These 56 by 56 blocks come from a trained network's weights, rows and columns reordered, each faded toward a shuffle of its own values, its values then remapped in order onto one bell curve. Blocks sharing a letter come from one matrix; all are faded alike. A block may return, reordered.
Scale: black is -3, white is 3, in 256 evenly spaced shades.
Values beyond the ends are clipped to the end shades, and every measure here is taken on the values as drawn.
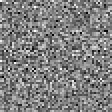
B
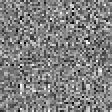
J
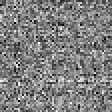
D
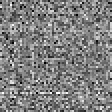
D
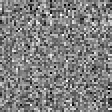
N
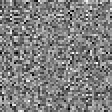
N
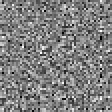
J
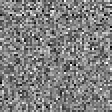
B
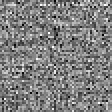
D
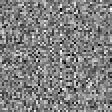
J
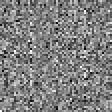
J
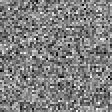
B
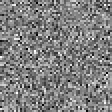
B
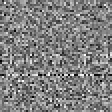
N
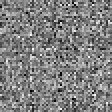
D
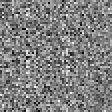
J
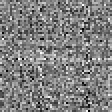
D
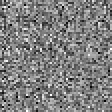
N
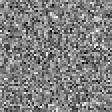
B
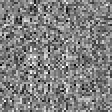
J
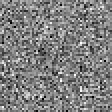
D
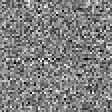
B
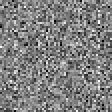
J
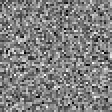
B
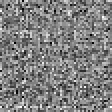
D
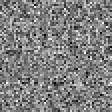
B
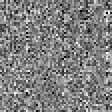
D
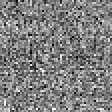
D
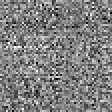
D
